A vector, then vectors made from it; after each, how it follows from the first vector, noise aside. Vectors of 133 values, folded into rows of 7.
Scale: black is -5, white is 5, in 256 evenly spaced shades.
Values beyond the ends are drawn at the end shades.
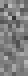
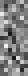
reversed, scaled up.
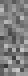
reversed.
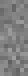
reversed, negated, shrunk.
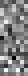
reversed, scaled up.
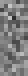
copied.
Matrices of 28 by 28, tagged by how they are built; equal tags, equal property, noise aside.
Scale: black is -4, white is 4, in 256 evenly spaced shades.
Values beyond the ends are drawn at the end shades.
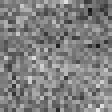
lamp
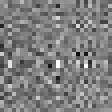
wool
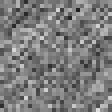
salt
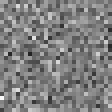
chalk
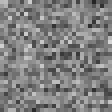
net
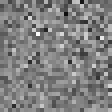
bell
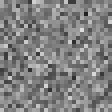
salt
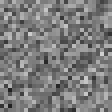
salt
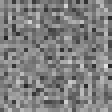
net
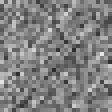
salt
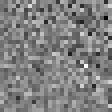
bell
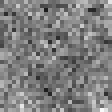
lamp
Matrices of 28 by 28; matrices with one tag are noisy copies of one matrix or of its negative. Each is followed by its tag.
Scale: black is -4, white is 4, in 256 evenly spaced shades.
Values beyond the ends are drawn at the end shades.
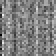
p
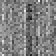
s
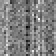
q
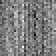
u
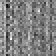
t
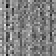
t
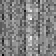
s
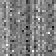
q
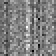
q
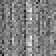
s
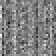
p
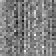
u
